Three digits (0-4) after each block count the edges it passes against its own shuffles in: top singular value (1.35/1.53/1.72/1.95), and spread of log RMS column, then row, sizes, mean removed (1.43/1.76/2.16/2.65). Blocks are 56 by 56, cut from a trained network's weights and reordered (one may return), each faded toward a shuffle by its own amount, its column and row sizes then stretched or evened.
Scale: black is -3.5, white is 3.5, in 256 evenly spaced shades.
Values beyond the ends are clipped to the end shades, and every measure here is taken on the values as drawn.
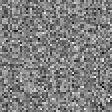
4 1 0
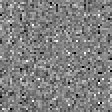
0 3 1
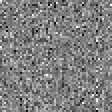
1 3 0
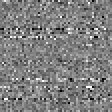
3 0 4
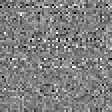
2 0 4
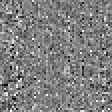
0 3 0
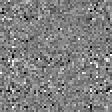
1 2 2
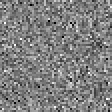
0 1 0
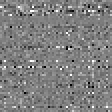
2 2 4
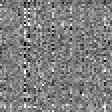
3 4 0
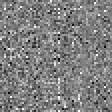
2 3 0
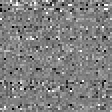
1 2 4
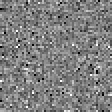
0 1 1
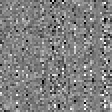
2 4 0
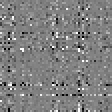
2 4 4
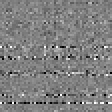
3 0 4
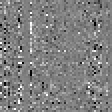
1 4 2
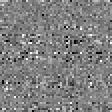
1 1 4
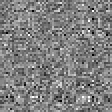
4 1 3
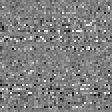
0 0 4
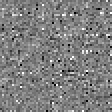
0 2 2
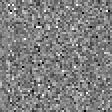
0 1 0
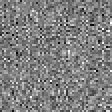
4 1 1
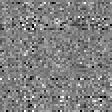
0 1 4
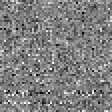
1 1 3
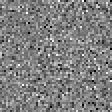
1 0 0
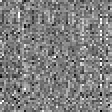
4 3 0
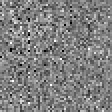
0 3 0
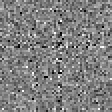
1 1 2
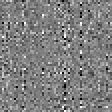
3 4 2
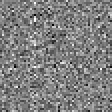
3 0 0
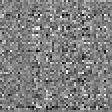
0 3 4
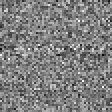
1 0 2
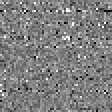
1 0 3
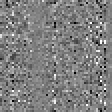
1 4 2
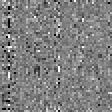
2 3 1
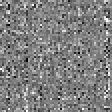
1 4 2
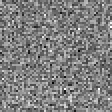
0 1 0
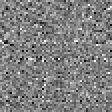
3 0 2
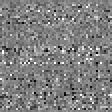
0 0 4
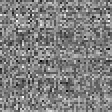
4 3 0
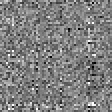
2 4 2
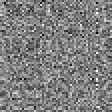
4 0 0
